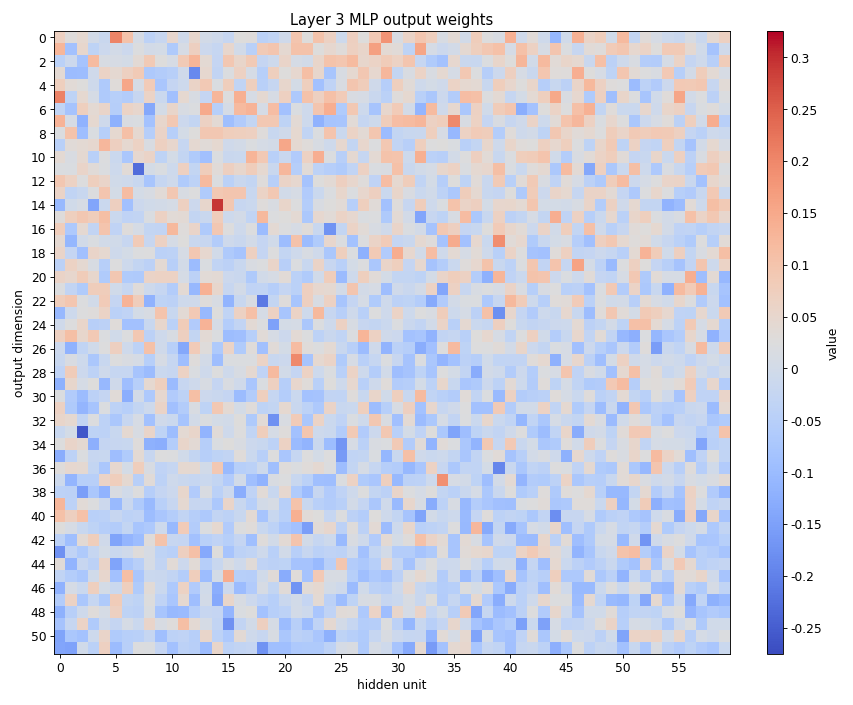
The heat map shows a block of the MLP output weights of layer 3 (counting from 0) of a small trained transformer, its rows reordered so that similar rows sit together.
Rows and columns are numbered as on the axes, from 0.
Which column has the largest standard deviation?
0
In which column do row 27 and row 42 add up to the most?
21
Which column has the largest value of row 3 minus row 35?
29
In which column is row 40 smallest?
44
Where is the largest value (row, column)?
14, 14
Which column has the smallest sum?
10
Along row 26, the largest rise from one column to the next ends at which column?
12
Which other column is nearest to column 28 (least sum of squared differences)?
48
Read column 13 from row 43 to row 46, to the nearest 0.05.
-0.15 -0.05 -0.1 0
